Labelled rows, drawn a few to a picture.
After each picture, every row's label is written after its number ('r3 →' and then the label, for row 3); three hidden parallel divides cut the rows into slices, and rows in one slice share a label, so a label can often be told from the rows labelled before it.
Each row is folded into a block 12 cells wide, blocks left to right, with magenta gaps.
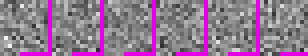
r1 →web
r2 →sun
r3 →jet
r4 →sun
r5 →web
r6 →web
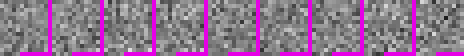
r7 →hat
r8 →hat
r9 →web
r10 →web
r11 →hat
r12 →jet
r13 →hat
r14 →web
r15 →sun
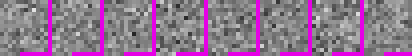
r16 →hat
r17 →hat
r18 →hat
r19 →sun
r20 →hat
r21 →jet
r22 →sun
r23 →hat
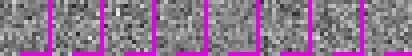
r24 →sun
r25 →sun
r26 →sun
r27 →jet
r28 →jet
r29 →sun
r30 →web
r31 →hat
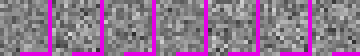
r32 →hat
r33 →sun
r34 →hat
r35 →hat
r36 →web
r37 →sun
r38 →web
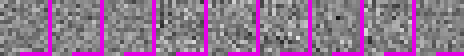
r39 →hat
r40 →jet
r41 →hat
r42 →web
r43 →web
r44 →sun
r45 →hat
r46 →sun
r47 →hat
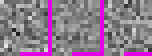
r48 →web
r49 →jet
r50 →sun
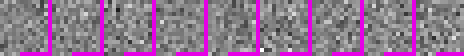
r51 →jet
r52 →hat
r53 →web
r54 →jet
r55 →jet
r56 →web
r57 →hat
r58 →hat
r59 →sun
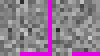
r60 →hat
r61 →jet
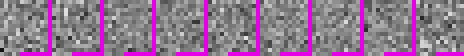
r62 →sun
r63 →sun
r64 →jet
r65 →hat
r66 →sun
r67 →jet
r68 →jet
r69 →hat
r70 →web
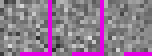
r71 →web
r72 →sun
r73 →hat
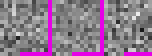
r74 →sun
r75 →hat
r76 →web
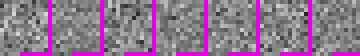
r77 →sun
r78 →jet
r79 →sun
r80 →hat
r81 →hat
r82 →web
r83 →jet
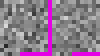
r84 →sun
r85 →jet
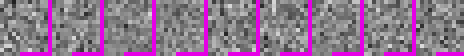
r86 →web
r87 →sun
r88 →jet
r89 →jet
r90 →web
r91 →sun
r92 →jet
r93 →sun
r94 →web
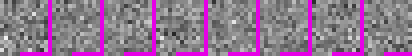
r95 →web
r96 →hat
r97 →jet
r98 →web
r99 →hat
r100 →jet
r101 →sun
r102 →hat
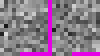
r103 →web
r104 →web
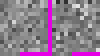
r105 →hat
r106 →web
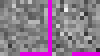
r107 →jet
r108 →sun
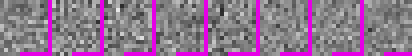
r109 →jet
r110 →web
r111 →sun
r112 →hat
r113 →web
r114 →jet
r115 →jet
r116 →jet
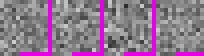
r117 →hat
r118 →jet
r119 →sun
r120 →jet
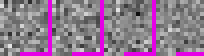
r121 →web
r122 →web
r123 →sun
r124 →jet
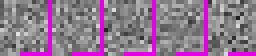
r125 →sun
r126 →jet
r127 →web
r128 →hat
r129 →sun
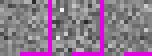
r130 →jet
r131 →web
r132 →hat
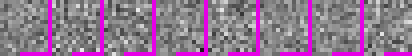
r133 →hat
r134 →web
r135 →web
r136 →jet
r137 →sun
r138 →jet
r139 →jet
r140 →sun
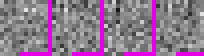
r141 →hat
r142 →sun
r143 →web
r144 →sun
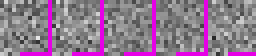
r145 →sun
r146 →sun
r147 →hat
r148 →hat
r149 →sun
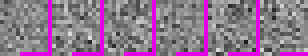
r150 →hat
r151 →sun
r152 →sun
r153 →jet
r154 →sun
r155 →web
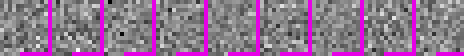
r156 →sun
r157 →web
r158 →web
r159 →web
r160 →jet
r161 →web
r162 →hat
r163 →web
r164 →web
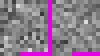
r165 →web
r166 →jet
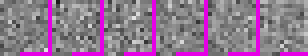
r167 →hat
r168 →web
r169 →web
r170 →jet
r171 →jet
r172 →jet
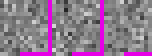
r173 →jet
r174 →web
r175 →jet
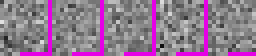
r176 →sun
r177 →jet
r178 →jet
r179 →sun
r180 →jet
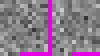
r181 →hat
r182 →hat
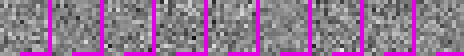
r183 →sun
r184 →hat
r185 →sun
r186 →web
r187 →web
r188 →hat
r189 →web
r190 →sun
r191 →hat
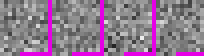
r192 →web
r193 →hat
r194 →sun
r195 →sun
